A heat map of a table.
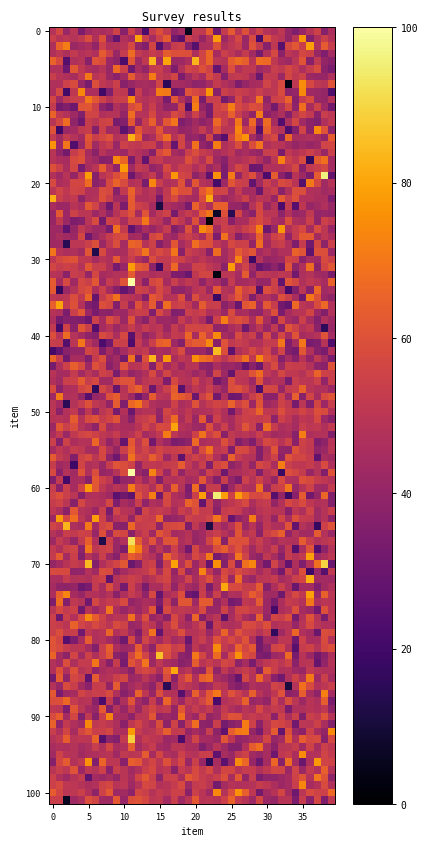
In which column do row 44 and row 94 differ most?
29
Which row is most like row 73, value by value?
38
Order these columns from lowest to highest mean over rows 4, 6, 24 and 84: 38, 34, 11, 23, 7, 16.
23, 38, 34, 7, 11, 16
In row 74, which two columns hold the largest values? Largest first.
36, 2
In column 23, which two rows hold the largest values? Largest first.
61, 42
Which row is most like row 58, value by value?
33
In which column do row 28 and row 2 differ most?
2
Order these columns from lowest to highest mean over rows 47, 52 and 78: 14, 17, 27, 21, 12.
14, 21, 12, 27, 17
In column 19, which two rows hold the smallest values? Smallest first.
0, 10
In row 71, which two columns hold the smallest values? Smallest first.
36, 38
